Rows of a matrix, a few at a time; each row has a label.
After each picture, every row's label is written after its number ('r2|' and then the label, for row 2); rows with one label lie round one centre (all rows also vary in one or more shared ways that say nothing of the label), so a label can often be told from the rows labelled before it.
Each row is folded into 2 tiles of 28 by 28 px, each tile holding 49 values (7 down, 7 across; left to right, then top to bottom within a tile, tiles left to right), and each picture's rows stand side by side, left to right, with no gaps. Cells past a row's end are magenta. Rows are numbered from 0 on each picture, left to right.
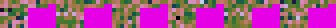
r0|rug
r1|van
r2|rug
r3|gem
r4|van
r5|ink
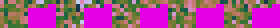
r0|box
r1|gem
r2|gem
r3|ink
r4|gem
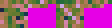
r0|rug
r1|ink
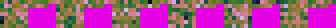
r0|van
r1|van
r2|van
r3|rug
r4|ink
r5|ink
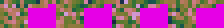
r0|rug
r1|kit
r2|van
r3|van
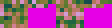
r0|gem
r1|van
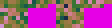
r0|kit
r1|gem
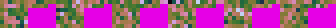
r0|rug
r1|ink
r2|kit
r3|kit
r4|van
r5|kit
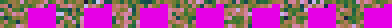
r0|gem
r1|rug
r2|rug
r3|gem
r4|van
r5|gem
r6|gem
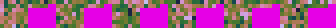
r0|box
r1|kit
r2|gem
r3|ink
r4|van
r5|kit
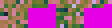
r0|box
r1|box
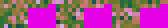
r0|box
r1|van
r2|van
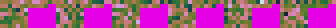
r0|gem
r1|kit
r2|rug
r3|gem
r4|ink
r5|box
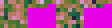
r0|box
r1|rug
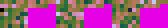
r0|rug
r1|van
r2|kit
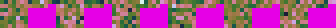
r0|ink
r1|ink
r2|kit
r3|rug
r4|kit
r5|box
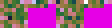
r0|gem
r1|kit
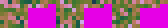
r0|rug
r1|rug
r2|gem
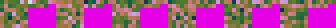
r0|gem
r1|rug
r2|van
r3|ink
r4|gem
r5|rug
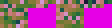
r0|gem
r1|rug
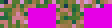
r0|box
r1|gem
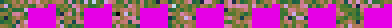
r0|gem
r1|box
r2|box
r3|ink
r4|rug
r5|ink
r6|gem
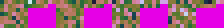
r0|kit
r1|rug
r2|kit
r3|van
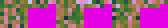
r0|kit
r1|gem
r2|ink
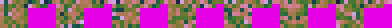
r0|box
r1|box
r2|box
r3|gem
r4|box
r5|rug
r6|kit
